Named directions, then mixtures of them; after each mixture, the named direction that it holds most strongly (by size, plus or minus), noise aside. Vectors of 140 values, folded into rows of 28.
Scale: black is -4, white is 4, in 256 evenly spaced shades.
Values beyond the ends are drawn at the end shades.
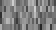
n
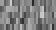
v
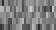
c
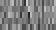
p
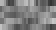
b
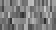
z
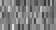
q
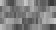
b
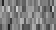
c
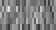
q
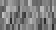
v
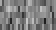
z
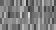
p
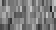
c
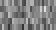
z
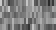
b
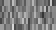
q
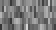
z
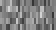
v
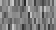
p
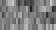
b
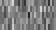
q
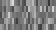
n
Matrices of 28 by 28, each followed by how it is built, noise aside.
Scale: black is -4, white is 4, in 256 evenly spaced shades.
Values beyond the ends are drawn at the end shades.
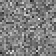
noise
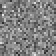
noise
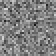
noise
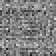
blocks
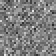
Hankel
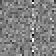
uneven columns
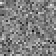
noise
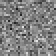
noise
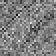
Hankel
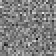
blocks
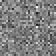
low rank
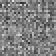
blocks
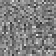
blocks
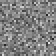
noise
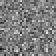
low rank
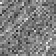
Hankel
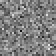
noise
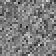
Hankel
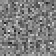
noise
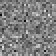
low rank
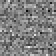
blocks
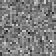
noise
